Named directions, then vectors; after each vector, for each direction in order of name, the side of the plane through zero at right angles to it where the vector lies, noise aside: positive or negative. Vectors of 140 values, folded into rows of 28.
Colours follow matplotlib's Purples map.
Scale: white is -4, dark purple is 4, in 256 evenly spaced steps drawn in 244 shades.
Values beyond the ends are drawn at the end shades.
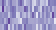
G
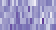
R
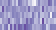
positive, positive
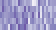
positive, positive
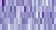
positive, negative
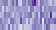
negative, negative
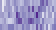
negative, positive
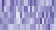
positive, negative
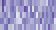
positive, negative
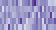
negative, negative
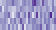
negative, negative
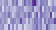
negative, negative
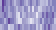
positive, negative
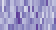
negative, positive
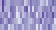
positive, negative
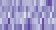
positive, positive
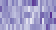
negative, negative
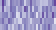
positive, negative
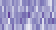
negative, negative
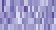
positive, negative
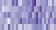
negative, negative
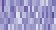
positive, negative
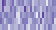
positive, negative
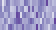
negative, positive
